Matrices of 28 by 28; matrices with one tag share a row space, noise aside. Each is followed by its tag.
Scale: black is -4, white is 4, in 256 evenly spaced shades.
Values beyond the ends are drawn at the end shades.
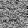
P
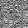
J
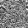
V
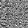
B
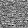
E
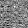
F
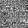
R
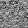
P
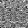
V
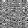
E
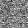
E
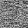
J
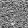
E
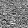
E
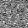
V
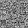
R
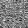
B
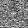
P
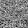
B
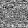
E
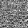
E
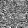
V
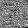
J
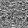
E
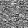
P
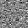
V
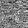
J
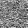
P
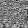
P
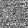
R
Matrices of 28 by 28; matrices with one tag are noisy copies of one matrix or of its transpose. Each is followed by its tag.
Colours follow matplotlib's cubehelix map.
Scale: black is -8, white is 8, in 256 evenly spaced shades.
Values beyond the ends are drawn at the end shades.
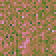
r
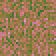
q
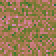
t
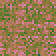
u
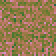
t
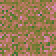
q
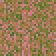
r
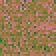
r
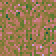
q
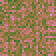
u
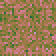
u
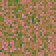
u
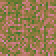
u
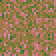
q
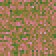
t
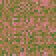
r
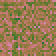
t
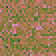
r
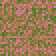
u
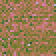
r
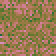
u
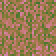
q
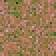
u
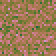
q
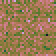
r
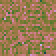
q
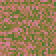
t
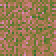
r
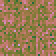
u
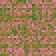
u
